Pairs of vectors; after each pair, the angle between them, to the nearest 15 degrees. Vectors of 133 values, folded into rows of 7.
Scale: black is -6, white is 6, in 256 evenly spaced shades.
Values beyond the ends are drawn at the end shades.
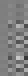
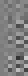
165 degrees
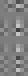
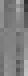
105 degrees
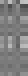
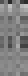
165 degrees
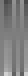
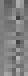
60 degrees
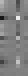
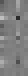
165 degrees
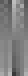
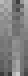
150 degrees
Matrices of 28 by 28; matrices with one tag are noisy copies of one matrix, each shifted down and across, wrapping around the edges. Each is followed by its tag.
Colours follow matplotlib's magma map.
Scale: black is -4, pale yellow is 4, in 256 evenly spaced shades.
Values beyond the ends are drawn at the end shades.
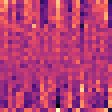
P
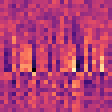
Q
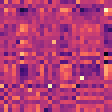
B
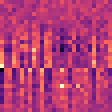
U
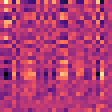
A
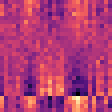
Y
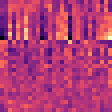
Q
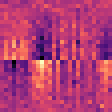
Y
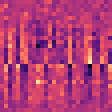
U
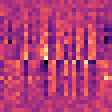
U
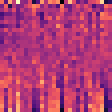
Q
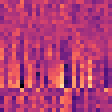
Q
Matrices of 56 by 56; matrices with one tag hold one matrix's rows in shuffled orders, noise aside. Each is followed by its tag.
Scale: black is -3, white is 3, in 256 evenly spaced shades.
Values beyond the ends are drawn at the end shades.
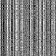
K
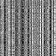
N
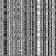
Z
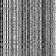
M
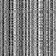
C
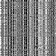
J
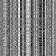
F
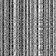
C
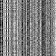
M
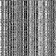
J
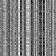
F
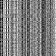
M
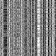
Z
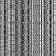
N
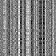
F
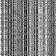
J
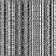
N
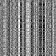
F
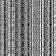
N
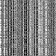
J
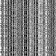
J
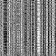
Z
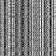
N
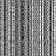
N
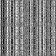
K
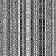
F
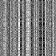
F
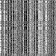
J
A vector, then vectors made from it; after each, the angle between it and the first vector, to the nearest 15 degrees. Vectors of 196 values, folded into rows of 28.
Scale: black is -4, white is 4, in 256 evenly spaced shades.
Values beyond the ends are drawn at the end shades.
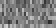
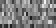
150 degrees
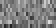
150 degrees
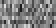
90 degrees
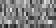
165 degrees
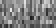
135 degrees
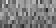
120 degrees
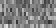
15 degrees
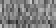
60 degrees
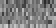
30 degrees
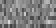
150 degrees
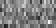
150 degrees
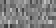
150 degrees
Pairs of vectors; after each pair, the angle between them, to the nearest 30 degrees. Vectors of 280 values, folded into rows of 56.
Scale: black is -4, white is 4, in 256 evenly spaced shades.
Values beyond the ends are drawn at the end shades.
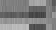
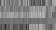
150 degrees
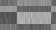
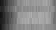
60 degrees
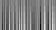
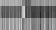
60 degrees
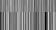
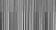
30 degrees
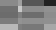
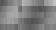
120 degrees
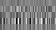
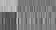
120 degrees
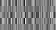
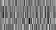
60 degrees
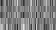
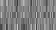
150 degrees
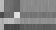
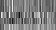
120 degrees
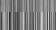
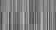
30 degrees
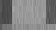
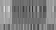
150 degrees
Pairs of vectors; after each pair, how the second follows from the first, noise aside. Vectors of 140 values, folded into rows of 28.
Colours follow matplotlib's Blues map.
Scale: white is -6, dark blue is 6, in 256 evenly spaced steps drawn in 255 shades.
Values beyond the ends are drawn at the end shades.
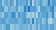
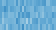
reversed, negated, shrunk.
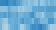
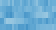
wrapped around, negated, shrunk.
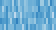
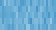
wrapped around, negated, shrunk.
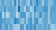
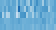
partly zeroed.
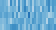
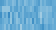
wrapped around, negated, shrunk.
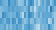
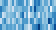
negated, scaled up.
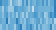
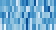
wrapped around, scaled up.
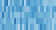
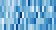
wrapped around, scaled up.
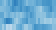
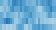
copied.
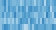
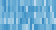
copied.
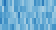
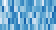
negated, scaled up.
